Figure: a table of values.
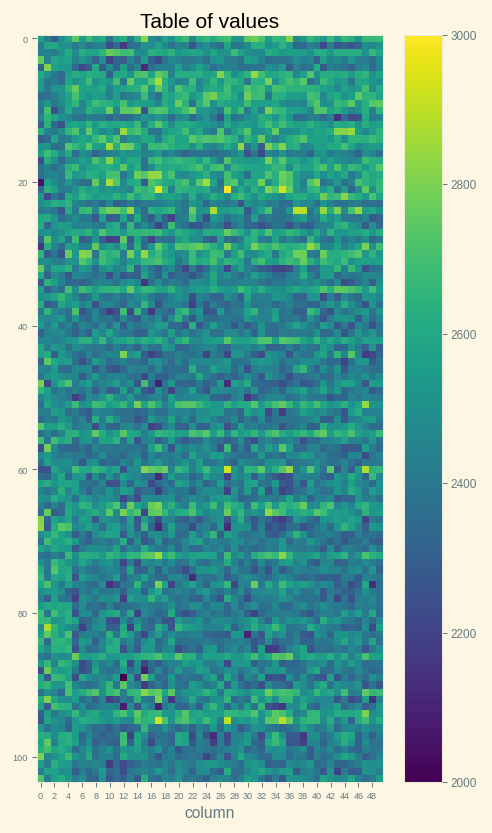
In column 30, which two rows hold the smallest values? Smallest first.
83, 50
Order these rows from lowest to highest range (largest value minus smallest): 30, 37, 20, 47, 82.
47, 37, 30, 82, 20
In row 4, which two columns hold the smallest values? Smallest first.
15, 6
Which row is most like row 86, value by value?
7
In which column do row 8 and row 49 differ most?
24
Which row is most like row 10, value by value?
66
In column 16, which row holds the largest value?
19
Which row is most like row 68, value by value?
48
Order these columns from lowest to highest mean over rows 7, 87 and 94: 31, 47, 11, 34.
11, 31, 47, 34
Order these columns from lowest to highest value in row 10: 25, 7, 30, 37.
30, 25, 37, 7
